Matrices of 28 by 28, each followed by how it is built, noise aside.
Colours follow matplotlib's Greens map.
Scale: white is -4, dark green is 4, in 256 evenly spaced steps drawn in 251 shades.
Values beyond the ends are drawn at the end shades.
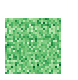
repeating columns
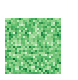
repeating columns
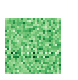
uneven rows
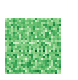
repeating columns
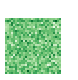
repeating columns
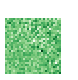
upper triangular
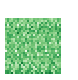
repeating columns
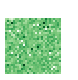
sparse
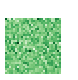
uneven rows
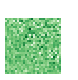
upper triangular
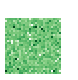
sparse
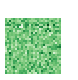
uneven rows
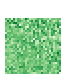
upper triangular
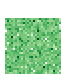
sparse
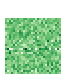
uneven rows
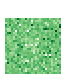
sparse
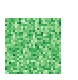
repeating columns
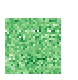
uneven rows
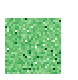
sparse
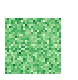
repeating columns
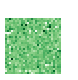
sparse
